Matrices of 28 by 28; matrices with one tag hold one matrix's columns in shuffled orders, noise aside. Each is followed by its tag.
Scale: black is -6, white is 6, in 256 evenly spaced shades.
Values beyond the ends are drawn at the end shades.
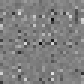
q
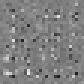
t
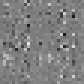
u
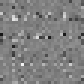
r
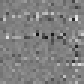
r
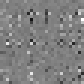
q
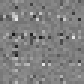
r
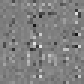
u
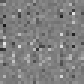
u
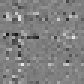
r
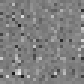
t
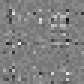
q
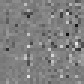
u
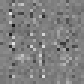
u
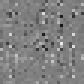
u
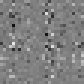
u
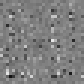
t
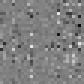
u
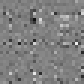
q
